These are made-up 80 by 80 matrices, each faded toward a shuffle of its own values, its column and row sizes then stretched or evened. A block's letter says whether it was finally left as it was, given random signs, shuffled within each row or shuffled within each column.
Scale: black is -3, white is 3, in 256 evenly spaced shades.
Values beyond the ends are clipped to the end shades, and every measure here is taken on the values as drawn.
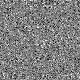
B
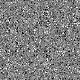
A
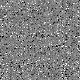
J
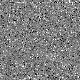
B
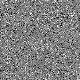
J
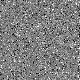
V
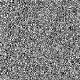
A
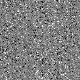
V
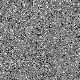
V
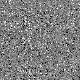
J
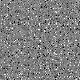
A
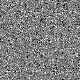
B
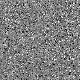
V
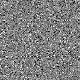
A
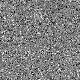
B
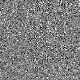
A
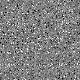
J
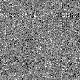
A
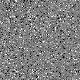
A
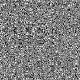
A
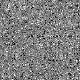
A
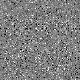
A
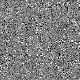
J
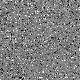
B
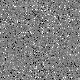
J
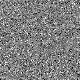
B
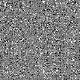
A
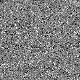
B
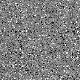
A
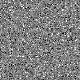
A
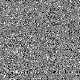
A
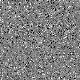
J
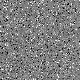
V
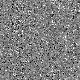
V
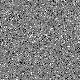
B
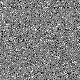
B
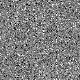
V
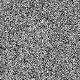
V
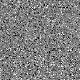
A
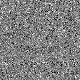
B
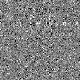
A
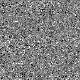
J
